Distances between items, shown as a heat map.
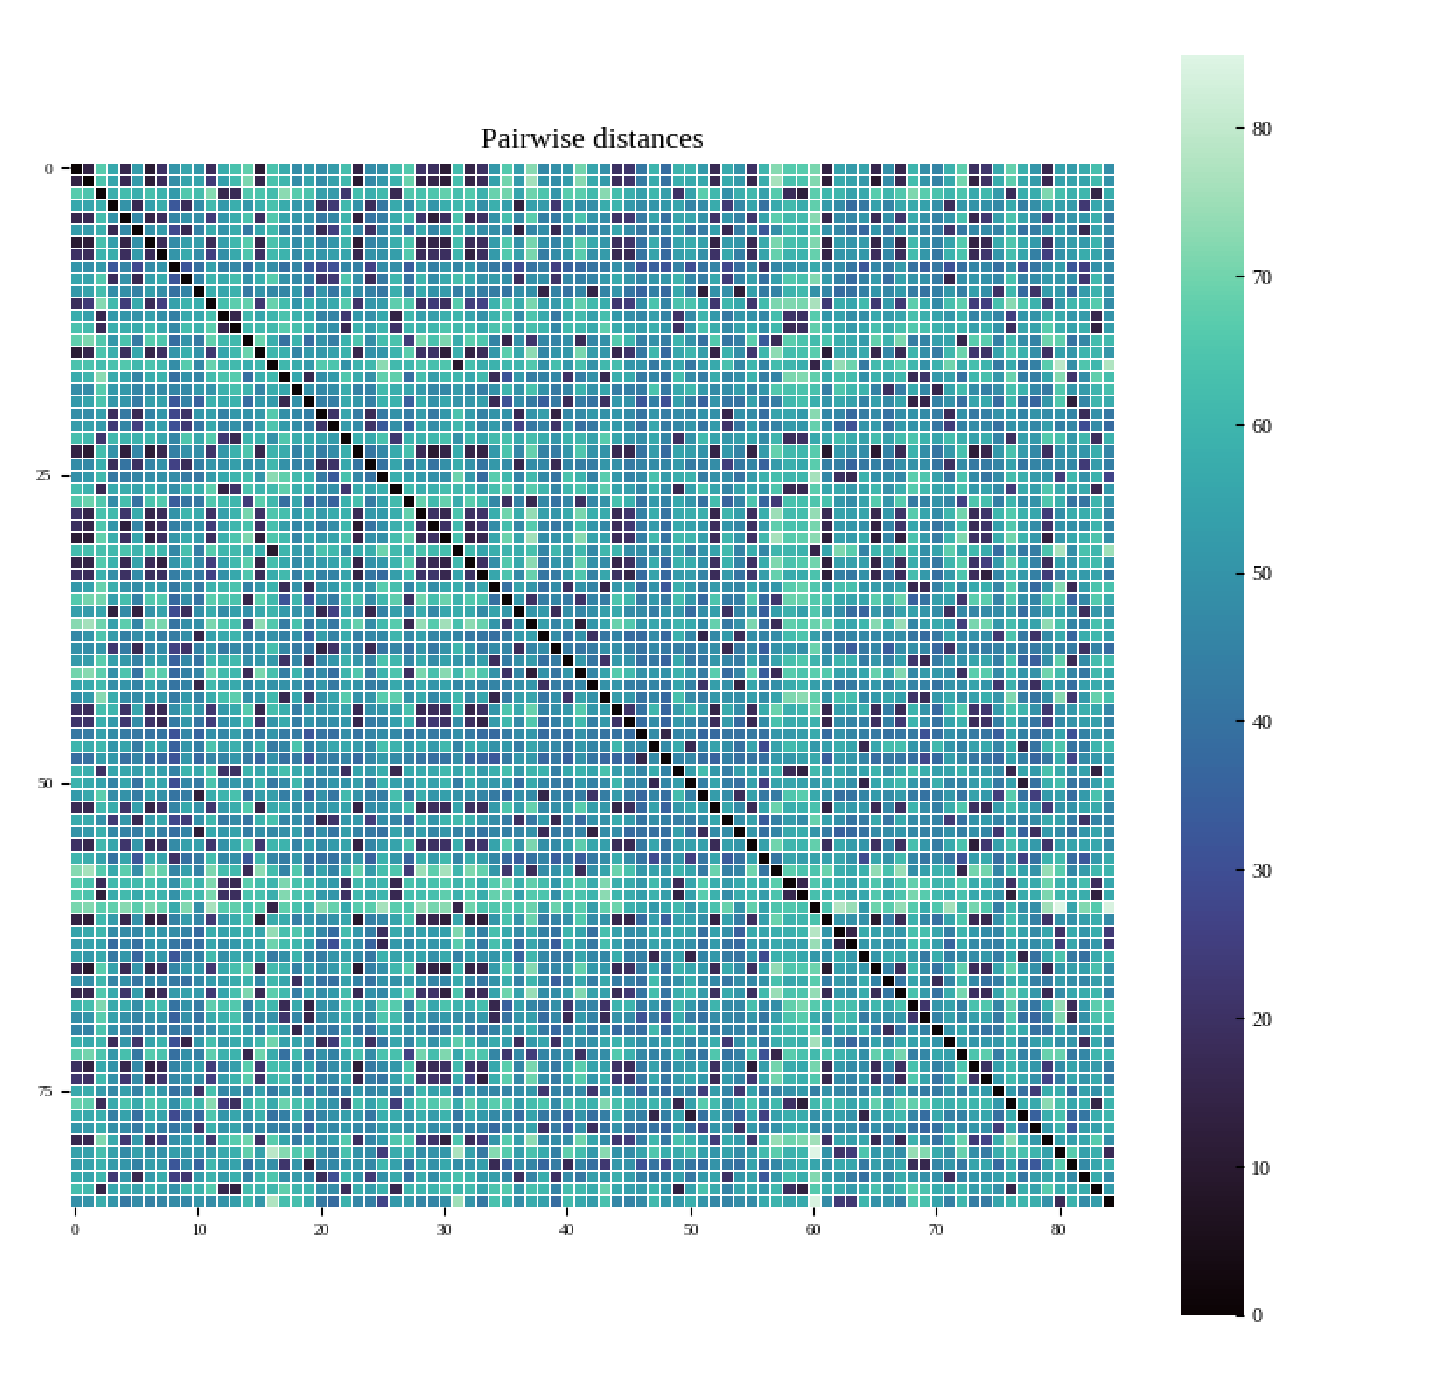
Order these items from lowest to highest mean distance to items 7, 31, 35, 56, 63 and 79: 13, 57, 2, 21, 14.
21, 14, 57, 13, 2
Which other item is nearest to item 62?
63
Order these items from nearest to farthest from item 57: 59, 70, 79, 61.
70, 59, 61, 79
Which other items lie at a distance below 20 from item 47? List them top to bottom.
50, 64, 77
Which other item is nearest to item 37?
41
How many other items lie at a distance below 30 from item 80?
4
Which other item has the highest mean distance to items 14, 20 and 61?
60
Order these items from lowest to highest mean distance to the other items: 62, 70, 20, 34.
20, 70, 34, 62
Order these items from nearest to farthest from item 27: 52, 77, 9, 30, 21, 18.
21, 9, 77, 18, 52, 30
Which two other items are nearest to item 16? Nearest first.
31, 60
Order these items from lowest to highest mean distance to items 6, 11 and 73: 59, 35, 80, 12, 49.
80, 12, 49, 59, 35
